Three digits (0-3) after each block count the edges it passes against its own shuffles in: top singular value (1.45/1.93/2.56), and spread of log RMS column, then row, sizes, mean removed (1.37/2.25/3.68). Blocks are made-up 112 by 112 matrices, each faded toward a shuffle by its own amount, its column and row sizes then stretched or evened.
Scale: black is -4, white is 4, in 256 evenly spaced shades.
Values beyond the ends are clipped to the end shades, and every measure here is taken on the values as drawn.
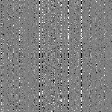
3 3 0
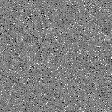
2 0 0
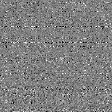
2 1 2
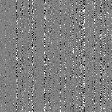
2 3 0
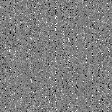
0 2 0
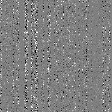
0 3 0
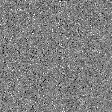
0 1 0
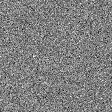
0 0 0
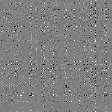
2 2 2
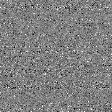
0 0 2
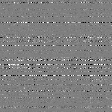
3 1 3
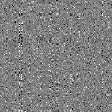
2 2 0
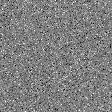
1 0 0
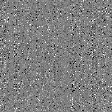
1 2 1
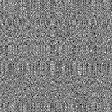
3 0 1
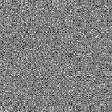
3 1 1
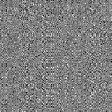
3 2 0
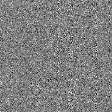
1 2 0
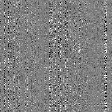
2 3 1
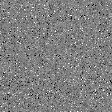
0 1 1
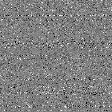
1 1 2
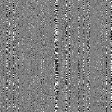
3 3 0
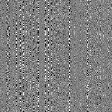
3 3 0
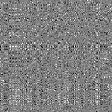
3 1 2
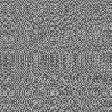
3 1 0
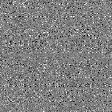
2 0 2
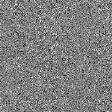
0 2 1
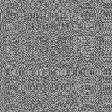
3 0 0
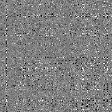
2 2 2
